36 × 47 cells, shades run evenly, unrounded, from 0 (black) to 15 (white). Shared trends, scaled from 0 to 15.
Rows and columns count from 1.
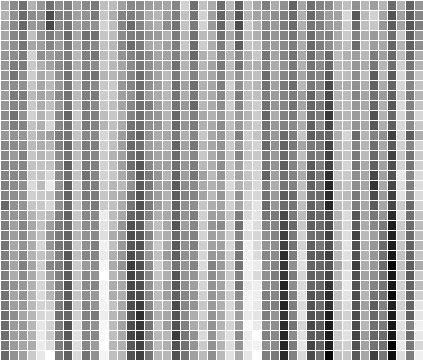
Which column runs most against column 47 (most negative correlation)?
37
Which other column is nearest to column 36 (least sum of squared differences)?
8
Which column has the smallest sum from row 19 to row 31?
44
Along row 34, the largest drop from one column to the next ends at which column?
40
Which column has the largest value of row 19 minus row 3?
6
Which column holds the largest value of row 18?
45
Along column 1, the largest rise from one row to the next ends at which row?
22
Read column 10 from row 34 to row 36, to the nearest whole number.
8 8 7
